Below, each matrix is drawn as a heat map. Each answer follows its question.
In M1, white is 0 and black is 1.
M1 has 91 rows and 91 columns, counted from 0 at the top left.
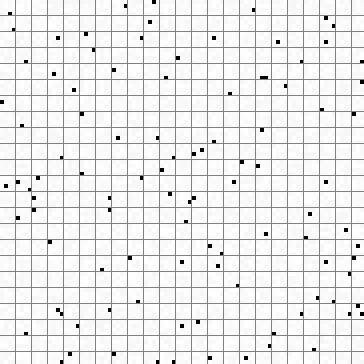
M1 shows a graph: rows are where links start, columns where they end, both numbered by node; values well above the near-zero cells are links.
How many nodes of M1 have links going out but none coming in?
3
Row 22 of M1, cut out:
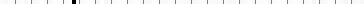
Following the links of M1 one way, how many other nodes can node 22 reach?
2
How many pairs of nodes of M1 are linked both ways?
6
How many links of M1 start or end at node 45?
5
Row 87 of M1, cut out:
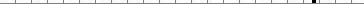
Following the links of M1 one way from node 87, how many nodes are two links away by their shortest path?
3
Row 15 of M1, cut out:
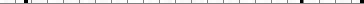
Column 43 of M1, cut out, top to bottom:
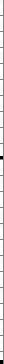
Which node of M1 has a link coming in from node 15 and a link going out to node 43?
node 90
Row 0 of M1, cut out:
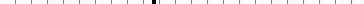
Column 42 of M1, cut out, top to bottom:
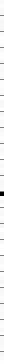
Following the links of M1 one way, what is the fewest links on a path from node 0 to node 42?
3
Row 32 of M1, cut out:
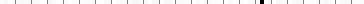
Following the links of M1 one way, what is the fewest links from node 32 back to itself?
6
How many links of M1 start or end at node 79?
1
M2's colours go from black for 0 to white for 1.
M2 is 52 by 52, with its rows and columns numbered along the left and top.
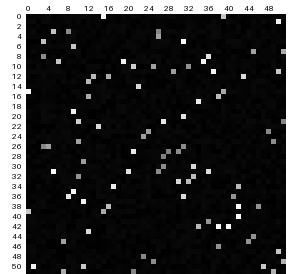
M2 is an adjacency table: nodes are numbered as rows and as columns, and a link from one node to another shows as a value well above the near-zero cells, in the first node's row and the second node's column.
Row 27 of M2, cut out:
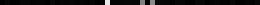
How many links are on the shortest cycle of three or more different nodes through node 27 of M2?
6
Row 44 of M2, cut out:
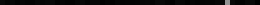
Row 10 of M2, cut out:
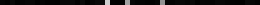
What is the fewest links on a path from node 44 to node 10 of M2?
5
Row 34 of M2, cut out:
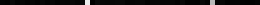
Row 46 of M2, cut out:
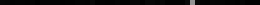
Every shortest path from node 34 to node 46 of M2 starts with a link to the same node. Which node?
node 42
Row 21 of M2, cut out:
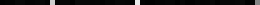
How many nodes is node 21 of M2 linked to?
3
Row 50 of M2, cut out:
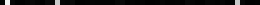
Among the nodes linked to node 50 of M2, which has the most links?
node 11
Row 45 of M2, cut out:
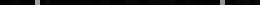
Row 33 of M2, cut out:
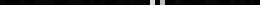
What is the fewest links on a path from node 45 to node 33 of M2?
6
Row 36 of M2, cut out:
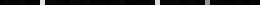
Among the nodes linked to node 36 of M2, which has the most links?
node 31
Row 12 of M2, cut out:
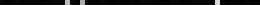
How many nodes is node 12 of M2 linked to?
3
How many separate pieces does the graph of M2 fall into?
10
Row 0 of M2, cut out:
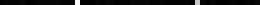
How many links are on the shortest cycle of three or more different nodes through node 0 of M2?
3
